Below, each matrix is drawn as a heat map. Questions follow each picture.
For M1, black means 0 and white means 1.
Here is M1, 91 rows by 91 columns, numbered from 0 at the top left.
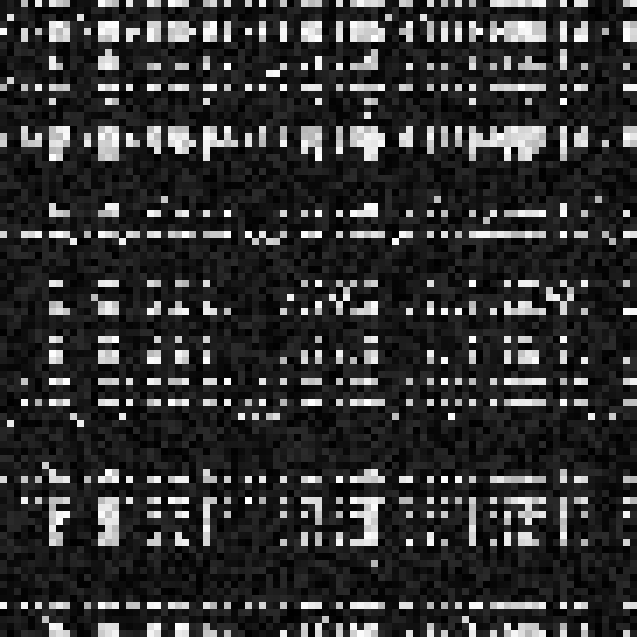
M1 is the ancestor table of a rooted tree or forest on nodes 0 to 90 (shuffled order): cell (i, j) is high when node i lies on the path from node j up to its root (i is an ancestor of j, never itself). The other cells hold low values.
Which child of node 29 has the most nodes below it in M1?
7
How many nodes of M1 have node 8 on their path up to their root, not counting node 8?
12
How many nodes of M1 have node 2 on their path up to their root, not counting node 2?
4
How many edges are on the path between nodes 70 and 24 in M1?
7
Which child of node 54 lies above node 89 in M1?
18
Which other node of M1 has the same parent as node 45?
75
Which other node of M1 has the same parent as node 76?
26
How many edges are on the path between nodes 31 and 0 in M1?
7
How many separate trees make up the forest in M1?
6
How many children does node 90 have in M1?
1
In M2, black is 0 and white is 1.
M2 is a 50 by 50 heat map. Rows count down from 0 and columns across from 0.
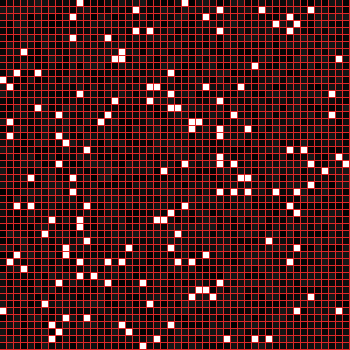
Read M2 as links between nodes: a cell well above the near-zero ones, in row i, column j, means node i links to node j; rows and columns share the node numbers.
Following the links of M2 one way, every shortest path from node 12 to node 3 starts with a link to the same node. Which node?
node 34
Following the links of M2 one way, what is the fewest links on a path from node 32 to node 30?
6
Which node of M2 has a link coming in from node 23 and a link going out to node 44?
node 26
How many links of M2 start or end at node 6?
2
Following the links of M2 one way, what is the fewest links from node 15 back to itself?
2
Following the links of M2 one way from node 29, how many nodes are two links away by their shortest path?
9
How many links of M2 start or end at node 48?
8
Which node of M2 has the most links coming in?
node 31
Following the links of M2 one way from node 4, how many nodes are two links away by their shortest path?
10
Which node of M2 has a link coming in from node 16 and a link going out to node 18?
node 47
